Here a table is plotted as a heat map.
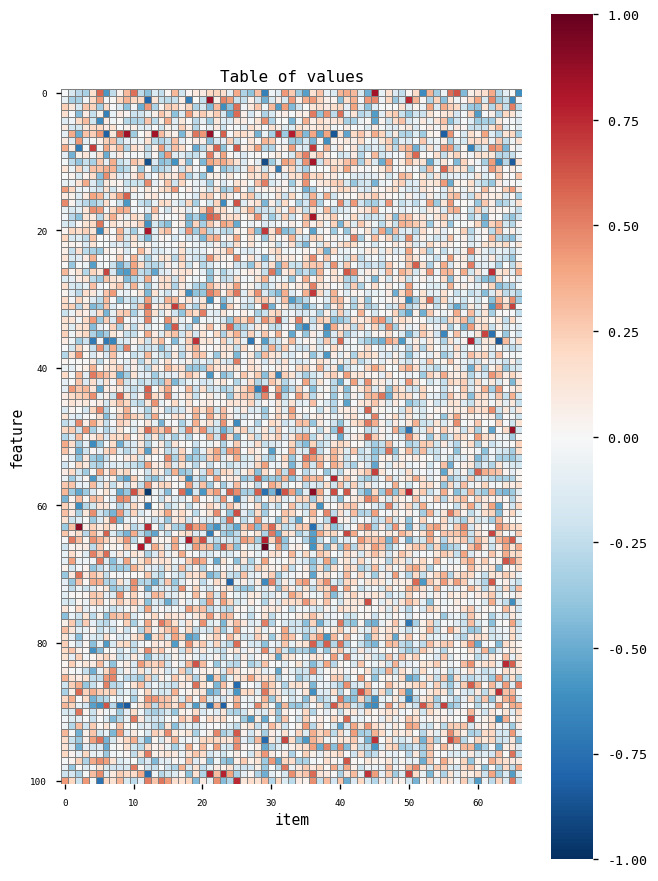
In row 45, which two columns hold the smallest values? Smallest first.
41, 50
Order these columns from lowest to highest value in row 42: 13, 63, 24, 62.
13, 63, 24, 62
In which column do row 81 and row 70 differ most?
4
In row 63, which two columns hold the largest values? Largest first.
2, 12
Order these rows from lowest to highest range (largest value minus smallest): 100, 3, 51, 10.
51, 3, 100, 10
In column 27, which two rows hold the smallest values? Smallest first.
36, 91
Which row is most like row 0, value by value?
94
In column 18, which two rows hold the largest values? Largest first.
65, 63
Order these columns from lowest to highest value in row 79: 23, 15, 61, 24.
15, 23, 61, 24
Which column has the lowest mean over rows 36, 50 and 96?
6
